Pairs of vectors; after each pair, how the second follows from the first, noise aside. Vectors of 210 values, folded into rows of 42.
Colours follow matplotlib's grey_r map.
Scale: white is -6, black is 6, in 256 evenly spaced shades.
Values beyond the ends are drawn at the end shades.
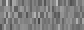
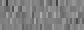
negated, partly zeroed.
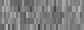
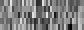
wrapped around, scaled up.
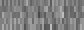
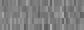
shrunk.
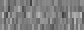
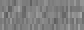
shrunk.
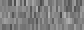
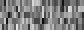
wrapped around, scaled up.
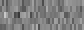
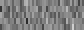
shuffled.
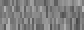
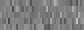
negated, partly zeroed.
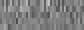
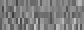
reversed.
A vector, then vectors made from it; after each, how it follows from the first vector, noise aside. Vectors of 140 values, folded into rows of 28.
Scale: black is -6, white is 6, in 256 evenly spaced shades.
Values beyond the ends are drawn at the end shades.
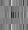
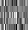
reversed, negated, scaled up.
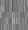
wrapped around, negated, shrunk.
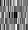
reversed, scaled up.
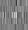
reversed, negated, partly zeroed.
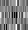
reversed, scaled up.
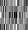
reversed, scaled up.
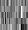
wrapped around, scaled up.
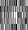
reversed, negated, scaled up.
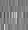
reversed, negated, partly zeroed.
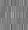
negated, shrunk.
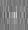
reversed, negated, partly zeroed.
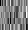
wrapped around, scaled up.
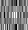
reversed, negated, scaled up.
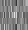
reversed, negated.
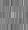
negated, shrunk.
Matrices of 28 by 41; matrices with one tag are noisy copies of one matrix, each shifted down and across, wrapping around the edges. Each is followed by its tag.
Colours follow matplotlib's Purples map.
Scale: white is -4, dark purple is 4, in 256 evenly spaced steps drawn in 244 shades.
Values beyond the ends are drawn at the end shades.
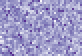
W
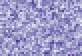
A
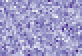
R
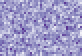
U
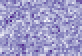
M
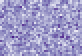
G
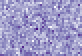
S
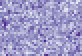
M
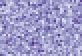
A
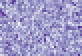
W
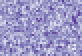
U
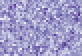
S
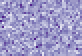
A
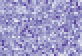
M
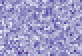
A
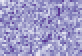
M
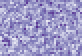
A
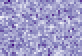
G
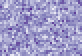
M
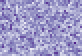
G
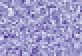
A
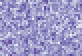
A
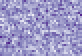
R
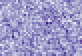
W
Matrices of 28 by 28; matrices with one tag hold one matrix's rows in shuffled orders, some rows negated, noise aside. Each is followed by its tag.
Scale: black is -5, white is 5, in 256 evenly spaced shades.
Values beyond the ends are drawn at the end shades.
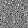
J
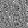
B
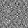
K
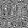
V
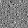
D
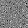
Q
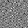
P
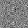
D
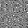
B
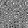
B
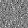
J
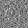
K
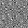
P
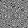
J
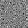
Q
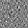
K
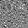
V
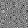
Q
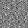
K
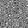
B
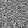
V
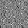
J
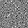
K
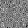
Q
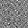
K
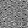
V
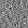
P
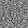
P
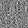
K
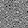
B
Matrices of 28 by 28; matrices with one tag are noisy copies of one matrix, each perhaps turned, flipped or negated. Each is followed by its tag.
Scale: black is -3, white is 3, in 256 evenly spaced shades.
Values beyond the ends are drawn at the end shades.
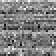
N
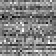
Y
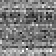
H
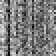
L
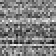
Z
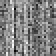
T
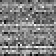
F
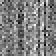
Z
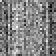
H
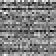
F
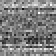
H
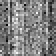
H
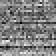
L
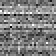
T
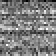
N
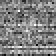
F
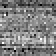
H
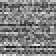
F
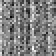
N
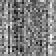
H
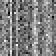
Z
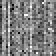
F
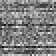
F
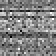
Z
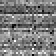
T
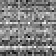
L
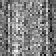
H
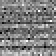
L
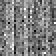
T
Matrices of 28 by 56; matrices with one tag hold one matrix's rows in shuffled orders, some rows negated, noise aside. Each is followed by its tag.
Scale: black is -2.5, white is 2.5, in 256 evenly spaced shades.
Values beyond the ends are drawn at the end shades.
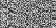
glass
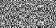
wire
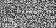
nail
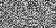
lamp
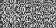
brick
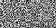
brick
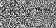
brick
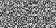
lamp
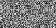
brick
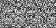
nail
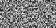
lamp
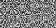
brick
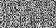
brick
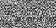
nail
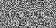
wire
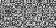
nail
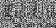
nail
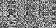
glass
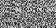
nail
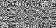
glass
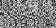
lamp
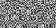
wire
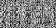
brick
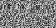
brick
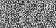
wire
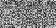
nail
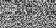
nail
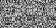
nail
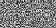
brick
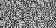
wire
